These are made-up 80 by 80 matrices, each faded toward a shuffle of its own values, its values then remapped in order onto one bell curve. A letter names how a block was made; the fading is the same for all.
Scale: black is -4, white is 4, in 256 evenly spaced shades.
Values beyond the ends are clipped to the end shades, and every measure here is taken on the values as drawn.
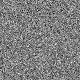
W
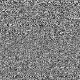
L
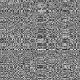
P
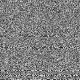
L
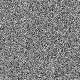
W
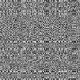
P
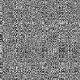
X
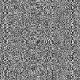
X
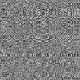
P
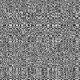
P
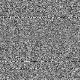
L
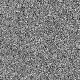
W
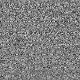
L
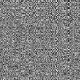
X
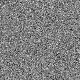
W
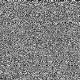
L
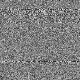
L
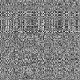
P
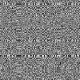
P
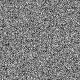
W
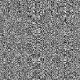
X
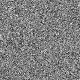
W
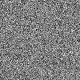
W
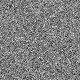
W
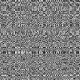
P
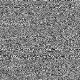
L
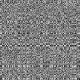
P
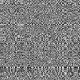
P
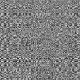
P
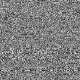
L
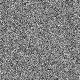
W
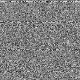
L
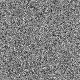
W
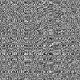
P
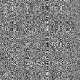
X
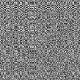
P
